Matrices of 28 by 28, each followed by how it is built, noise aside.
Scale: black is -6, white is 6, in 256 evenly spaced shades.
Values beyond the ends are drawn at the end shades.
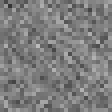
Toeplitz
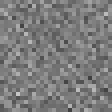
Toeplitz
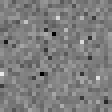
sparse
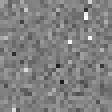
sparse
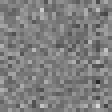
low rank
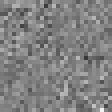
block diagonal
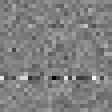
uneven rows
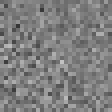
lower triangular
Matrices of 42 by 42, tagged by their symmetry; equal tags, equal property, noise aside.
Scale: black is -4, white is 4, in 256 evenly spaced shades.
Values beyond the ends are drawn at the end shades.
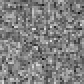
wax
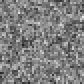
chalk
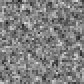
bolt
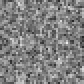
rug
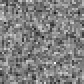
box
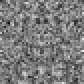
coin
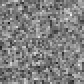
box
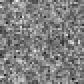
rug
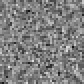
bolt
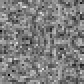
rug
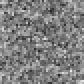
chalk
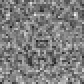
coin
